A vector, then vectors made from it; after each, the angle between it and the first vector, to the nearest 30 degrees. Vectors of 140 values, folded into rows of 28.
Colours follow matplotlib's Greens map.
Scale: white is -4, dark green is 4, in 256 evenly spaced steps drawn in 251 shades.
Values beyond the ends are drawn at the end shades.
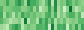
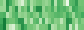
120 degrees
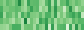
30 degrees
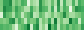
120 degrees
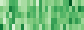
90 degrees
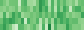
150 degrees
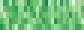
90 degrees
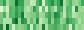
90 degrees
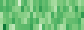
120 degrees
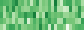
60 degrees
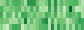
30 degrees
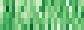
120 degrees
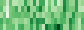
90 degrees
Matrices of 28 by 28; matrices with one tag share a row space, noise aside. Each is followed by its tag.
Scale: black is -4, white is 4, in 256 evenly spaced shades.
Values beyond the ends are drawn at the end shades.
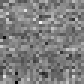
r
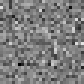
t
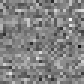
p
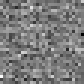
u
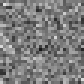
p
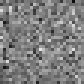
r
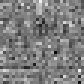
p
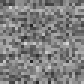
u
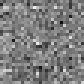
p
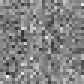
u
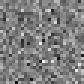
t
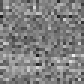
p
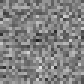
p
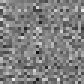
p
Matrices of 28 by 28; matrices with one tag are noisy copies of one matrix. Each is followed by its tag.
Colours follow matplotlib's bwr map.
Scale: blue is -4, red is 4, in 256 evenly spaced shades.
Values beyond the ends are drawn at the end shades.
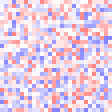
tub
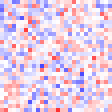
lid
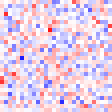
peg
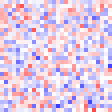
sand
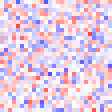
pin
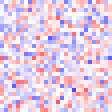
peg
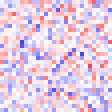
tub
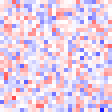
sand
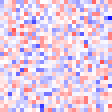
pin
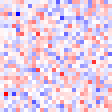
peg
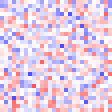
lid
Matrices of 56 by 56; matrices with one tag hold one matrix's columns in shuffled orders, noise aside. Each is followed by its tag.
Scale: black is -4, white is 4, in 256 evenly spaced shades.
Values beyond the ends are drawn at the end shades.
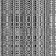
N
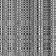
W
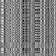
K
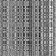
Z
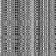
W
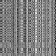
K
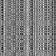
W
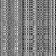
W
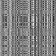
N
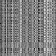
K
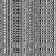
K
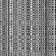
W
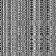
W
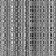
Z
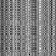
W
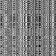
N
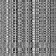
K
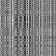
N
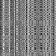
W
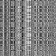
Z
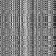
N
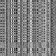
K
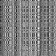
Z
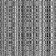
Z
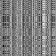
N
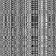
N
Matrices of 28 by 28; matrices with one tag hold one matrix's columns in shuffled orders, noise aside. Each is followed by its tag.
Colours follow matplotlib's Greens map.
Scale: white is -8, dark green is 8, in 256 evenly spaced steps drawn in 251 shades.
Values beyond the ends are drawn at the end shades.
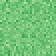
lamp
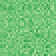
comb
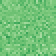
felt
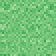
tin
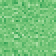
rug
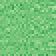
tin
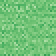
tin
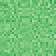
rug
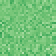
felt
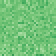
felt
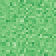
rug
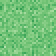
comb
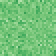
lamp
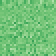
felt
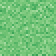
tin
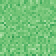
felt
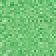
rug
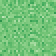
rug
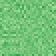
tin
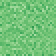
tin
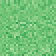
felt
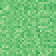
comb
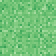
comb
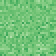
felt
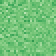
rug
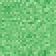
lamp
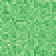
lamp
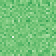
rug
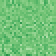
felt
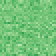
felt
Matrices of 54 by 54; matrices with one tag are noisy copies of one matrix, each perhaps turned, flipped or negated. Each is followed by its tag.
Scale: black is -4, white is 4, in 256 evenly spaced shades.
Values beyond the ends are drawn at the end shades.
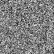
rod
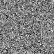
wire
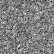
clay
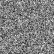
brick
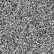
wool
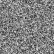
wire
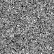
clay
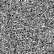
rod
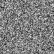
wire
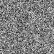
clay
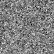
clay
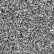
wool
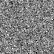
wool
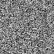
rod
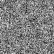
brick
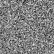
rod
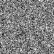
brick
